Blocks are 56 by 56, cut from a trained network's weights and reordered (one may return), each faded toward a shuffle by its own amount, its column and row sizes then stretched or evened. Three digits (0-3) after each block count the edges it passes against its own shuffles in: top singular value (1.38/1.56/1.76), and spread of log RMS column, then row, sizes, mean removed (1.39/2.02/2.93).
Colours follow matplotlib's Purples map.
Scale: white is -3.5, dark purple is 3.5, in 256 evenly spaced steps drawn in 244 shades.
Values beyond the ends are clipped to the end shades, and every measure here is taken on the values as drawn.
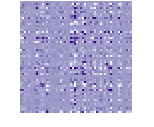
2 3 3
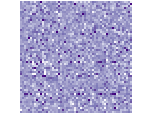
2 1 1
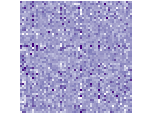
1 2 1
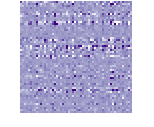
2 2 3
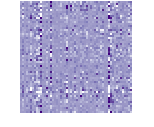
2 3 2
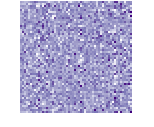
1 2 1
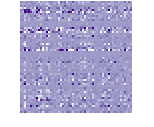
1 2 3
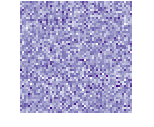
1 1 1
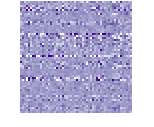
3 1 3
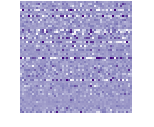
3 0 3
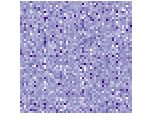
0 2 0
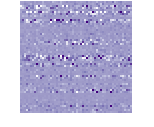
0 0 3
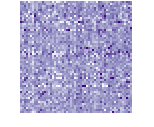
1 0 2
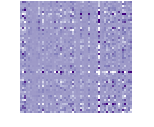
3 3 2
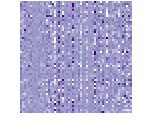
2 3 1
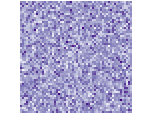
0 1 0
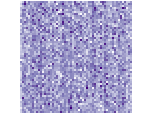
1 1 0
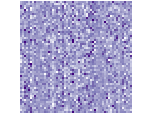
0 2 0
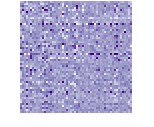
2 2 2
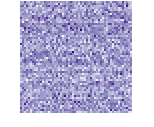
2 0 0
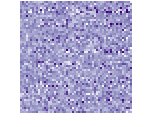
0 1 2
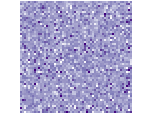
0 1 1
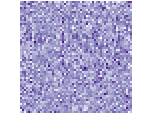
1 1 0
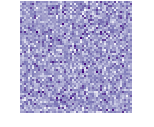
1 1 0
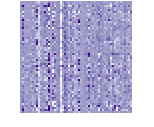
3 3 1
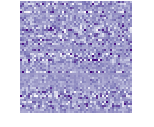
0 0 3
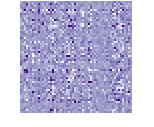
1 3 2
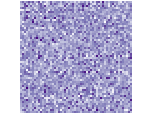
1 0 1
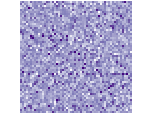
0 0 0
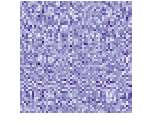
3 1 1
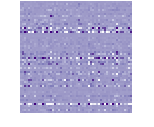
3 1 3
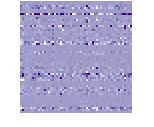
3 1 3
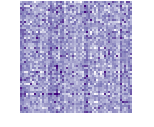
3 1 2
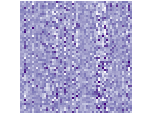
2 3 0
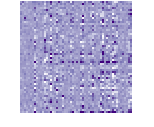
3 3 1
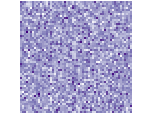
1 0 0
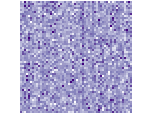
0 1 0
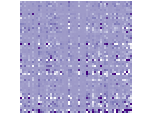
2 3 3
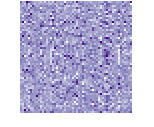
3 2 0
